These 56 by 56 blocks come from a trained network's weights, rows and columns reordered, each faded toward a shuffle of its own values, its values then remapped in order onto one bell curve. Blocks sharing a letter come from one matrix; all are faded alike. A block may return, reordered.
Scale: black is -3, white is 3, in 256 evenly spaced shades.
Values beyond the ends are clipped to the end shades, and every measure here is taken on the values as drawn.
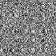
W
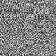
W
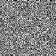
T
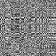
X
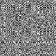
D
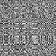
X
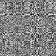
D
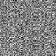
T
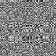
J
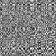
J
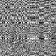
X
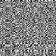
D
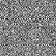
X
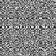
X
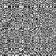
D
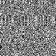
W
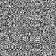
W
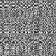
X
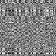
X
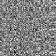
T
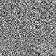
W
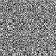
W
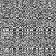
X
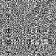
D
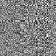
D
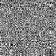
T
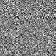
W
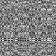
X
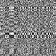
X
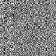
D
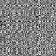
D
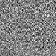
W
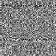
T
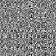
D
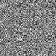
W
